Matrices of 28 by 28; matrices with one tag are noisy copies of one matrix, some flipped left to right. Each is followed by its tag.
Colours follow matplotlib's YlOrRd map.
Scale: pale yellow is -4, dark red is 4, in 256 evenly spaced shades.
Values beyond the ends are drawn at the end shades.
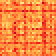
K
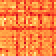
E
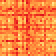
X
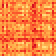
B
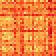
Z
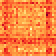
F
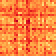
X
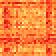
F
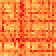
B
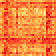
F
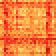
F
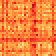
B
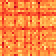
E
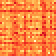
K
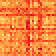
X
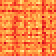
K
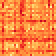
B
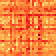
X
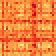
B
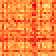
B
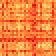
B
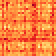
B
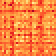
K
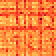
E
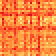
E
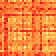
Z
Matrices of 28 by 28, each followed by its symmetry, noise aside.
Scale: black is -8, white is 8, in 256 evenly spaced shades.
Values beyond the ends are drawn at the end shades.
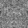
mirrored left to right.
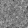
symmetric.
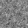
antisymmetric.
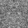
mirrored left to right.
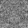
mirrored left to right.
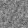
same after a half turn.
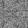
mirrored top to bottom.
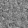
antisymmetric.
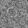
symmetric.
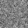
antisymmetric.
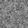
symmetric.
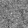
no symmetry.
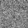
no symmetry.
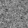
same after a half turn.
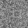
mirrored top to bottom.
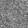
symmetric across the other diagonal.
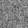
antisymmetric.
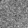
symmetric.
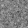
no symmetry.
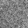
symmetric across the other diagonal.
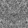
mirrored left to right.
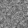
symmetric.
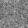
antisymmetric.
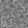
symmetric across the other diagonal.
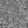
no symmetry.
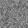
symmetric.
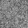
symmetric.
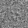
antisymmetric.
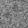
symmetric.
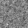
no symmetry.
